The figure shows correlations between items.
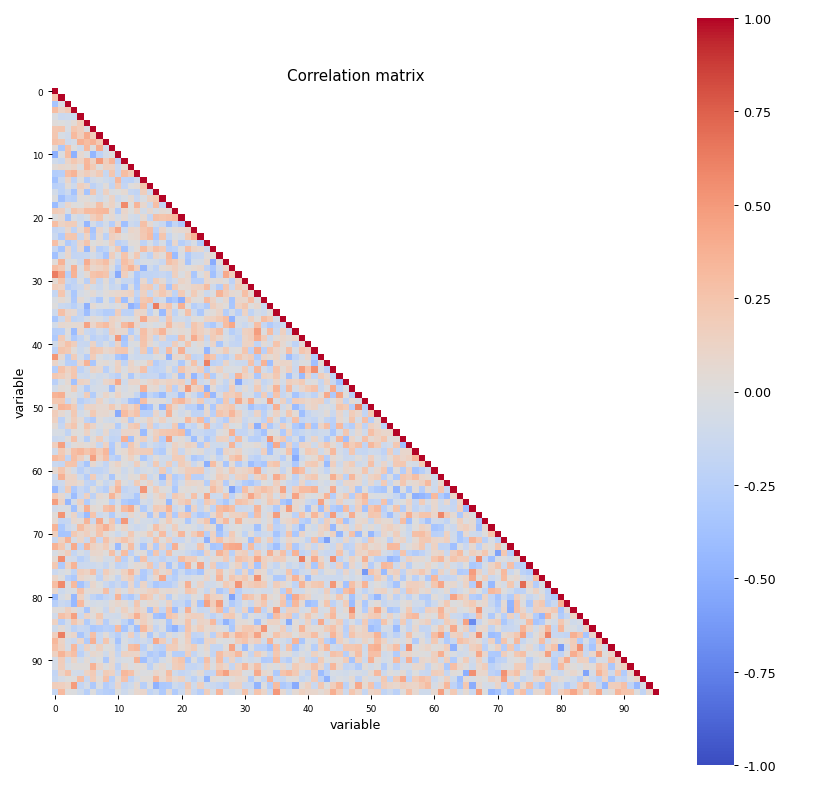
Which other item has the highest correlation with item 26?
81
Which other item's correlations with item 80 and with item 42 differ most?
0
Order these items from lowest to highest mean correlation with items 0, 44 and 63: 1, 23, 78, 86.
23, 1, 86, 78
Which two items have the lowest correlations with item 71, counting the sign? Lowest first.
43, 24
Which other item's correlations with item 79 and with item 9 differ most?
47
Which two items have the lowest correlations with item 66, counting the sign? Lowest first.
84, 94
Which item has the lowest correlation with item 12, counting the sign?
34
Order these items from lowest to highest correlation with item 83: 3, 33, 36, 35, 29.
33, 29, 36, 35, 3
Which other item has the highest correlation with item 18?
11
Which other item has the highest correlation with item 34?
16
